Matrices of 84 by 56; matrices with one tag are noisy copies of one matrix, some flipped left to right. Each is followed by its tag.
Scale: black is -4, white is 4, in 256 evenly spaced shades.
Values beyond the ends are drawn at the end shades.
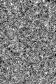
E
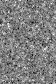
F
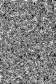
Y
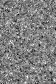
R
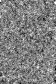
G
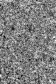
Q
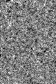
E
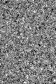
R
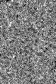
E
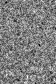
R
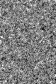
Q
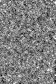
G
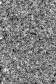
G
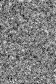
Y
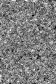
Y
